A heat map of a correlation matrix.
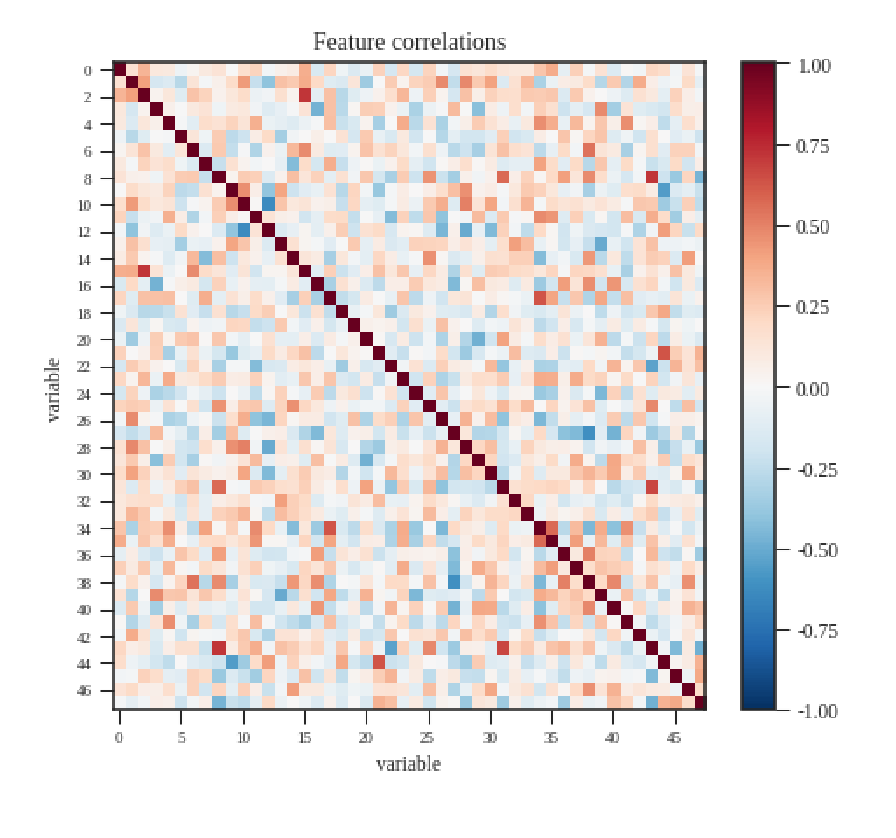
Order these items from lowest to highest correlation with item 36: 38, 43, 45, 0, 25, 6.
45, 0, 25, 6, 43, 38
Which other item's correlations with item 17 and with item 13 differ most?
39
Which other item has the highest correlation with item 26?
1
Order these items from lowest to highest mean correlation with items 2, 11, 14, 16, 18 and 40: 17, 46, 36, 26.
17, 26, 36, 46
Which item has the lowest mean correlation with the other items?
27
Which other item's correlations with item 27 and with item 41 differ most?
37
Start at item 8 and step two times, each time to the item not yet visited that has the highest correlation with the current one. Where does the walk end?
31
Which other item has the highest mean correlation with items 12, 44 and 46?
21
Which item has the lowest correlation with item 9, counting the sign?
44
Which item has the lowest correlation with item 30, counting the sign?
12
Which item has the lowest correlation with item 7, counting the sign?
14
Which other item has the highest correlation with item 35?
34
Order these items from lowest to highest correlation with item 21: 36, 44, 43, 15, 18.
36, 43, 18, 15, 44
